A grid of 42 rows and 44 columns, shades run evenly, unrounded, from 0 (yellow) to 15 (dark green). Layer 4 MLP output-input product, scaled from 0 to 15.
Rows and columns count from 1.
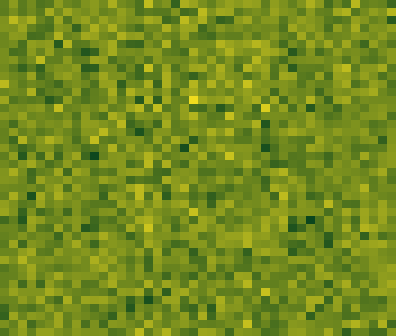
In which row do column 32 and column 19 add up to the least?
10
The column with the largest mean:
37
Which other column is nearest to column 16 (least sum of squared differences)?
18
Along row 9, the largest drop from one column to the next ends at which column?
17
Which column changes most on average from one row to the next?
22
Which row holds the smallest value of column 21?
3
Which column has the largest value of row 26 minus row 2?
39
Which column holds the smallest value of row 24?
16
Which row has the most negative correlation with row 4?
28
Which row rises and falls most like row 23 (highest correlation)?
38
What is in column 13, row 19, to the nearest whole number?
4
